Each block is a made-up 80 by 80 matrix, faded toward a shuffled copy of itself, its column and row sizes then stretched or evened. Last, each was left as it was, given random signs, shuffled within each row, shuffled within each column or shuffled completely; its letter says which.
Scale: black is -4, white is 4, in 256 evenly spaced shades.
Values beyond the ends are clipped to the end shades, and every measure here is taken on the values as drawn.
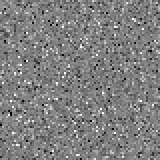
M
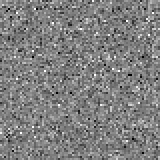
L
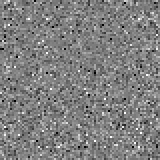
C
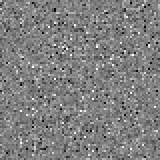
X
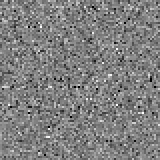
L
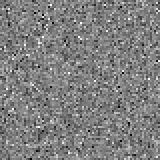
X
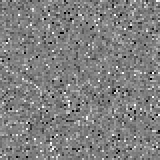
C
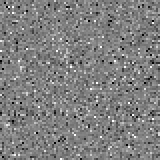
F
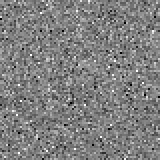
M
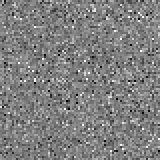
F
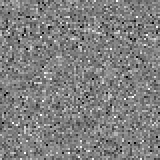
L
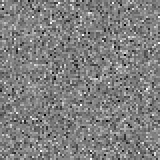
M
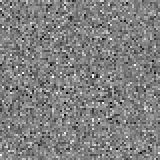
C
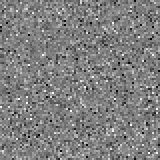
M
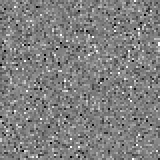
M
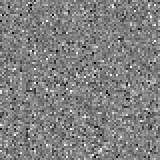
C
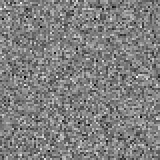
L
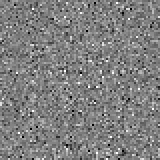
F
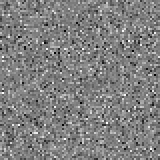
C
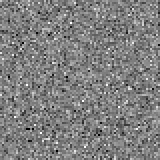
M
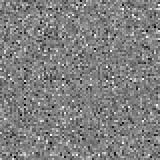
F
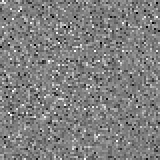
L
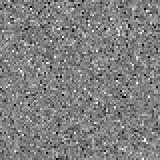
M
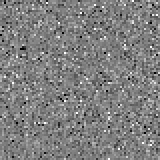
C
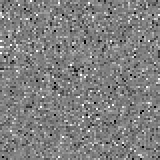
L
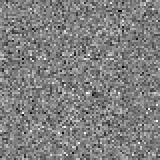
F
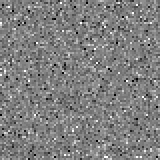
M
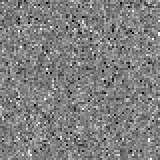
C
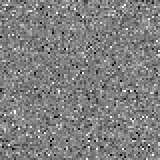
L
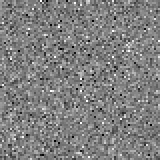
X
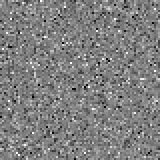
M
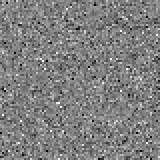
L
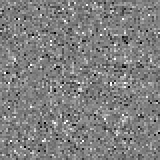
F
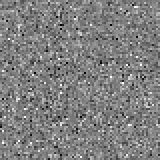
C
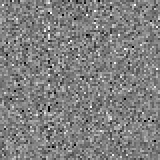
X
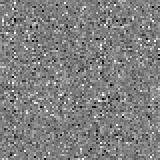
F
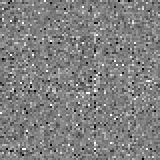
C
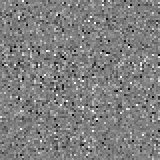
C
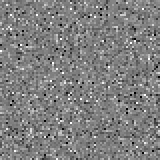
C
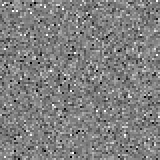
M
